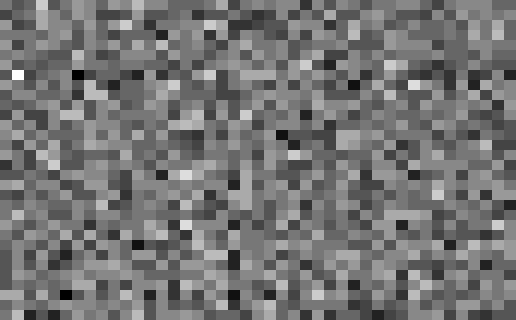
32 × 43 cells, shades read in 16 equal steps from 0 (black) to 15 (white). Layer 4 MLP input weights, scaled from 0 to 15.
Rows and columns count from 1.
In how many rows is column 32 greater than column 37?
16
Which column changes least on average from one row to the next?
38
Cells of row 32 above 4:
32
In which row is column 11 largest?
3
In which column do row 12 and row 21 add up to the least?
26
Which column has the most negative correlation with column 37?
33
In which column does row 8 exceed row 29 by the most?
2
